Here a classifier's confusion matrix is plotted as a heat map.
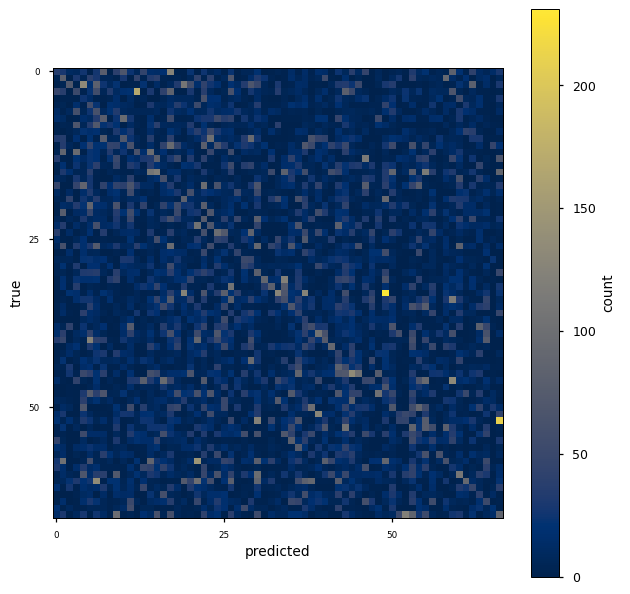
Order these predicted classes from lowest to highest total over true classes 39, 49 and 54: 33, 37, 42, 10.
10, 42, 33, 37
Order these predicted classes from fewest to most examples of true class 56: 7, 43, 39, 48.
48, 7, 39, 43
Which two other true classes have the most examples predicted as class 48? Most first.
45, 7
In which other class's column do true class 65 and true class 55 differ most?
35
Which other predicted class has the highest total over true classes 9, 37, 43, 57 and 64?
29
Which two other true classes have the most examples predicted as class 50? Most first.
15, 38
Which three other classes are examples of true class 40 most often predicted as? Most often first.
5, 21, 64
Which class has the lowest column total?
65
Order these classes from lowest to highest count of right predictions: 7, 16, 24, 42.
42, 16, 7, 24
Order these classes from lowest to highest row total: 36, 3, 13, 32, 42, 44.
42, 44, 36, 32, 13, 3
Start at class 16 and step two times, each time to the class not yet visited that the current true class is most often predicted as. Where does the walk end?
30
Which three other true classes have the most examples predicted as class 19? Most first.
33, 2, 61
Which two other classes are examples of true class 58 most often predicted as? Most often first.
21, 1
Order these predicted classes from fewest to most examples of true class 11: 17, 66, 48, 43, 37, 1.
48, 66, 1, 43, 37, 17
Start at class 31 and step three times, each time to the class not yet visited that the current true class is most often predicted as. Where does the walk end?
46
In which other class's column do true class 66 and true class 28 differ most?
52
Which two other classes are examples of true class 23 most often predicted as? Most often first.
21, 42
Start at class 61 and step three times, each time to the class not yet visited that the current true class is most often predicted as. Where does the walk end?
12
